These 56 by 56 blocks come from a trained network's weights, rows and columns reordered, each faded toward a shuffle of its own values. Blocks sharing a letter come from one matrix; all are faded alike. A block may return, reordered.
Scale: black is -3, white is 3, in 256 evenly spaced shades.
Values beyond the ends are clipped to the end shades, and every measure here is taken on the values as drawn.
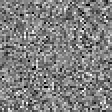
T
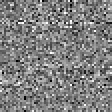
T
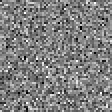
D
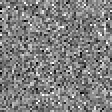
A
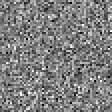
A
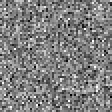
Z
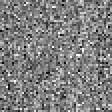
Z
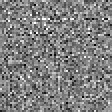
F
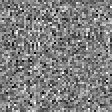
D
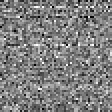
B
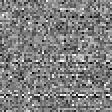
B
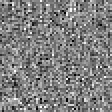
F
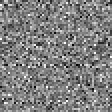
T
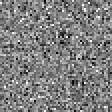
Z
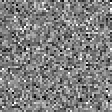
T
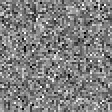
A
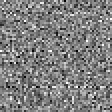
T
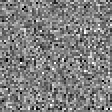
F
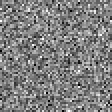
A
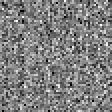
Z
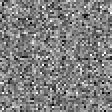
Z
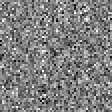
A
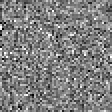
T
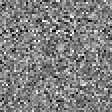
T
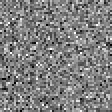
Z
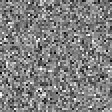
A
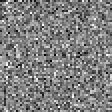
T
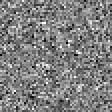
A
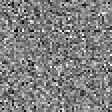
F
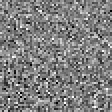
D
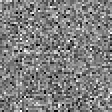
D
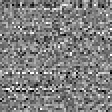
B
